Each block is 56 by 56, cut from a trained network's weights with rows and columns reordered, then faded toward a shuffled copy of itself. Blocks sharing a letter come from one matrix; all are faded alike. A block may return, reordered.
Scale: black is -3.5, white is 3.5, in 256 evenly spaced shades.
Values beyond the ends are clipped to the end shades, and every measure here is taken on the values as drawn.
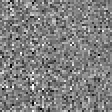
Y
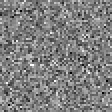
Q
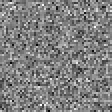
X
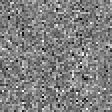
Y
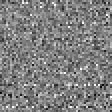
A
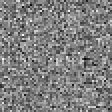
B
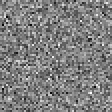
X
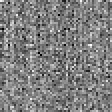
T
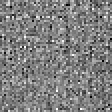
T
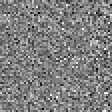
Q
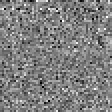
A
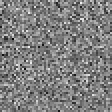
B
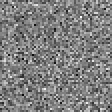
B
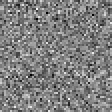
X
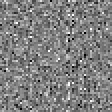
Y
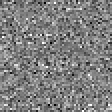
A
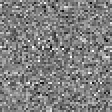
A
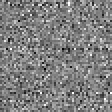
A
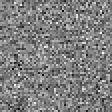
Q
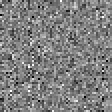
Y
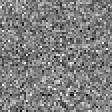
Q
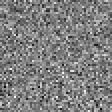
Q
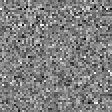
A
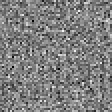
B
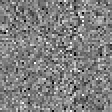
Y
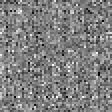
T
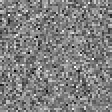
Q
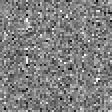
Y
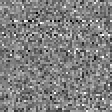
A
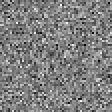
Q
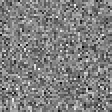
X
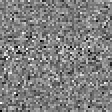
A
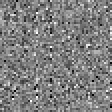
Y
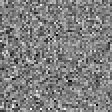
Q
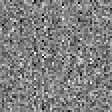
Y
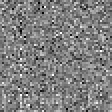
Y
